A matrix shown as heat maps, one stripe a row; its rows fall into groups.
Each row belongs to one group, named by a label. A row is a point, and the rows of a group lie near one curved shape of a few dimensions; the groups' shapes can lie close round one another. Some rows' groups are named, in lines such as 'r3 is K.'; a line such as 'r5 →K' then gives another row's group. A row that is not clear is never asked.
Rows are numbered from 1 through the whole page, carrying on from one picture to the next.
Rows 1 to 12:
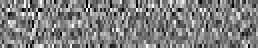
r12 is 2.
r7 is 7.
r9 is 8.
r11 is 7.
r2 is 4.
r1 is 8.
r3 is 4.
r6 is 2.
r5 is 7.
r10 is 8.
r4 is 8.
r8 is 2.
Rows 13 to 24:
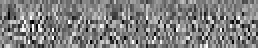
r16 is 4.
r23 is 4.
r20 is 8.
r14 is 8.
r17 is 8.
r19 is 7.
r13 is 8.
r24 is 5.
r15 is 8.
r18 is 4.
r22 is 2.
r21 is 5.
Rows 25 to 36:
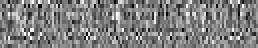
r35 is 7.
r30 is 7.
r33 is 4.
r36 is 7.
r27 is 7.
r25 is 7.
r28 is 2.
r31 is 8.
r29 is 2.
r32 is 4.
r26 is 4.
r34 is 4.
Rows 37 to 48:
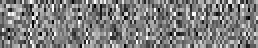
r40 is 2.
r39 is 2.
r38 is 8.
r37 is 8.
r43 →7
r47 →4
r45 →8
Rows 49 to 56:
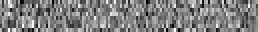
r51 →7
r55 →8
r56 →2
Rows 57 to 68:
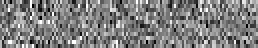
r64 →7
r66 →8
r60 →2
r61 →8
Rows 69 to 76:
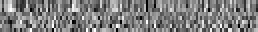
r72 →8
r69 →5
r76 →8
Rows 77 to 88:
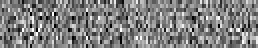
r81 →7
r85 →8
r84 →7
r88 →8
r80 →8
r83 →8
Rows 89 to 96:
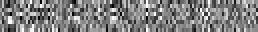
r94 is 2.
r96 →8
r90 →2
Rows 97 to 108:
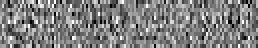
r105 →4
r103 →4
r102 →8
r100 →7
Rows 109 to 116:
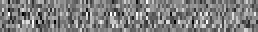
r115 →2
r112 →4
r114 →7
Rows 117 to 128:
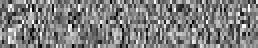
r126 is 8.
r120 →4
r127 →2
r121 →7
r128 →7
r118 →2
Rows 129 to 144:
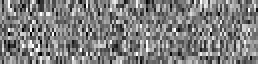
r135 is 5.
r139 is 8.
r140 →8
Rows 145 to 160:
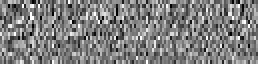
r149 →4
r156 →2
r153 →8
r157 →4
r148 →8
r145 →4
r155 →7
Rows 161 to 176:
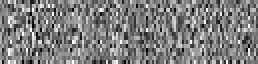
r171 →7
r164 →8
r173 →2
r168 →8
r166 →2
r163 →7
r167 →2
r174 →2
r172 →2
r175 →8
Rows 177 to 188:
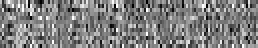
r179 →8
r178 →4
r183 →2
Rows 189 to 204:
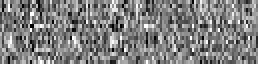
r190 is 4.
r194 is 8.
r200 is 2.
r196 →8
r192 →4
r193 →5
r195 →2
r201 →2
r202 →7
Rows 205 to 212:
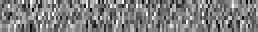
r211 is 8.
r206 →4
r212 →8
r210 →4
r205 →4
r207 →7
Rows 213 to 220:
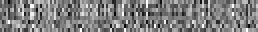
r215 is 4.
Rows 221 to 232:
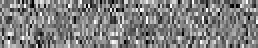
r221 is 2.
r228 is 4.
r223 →4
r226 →7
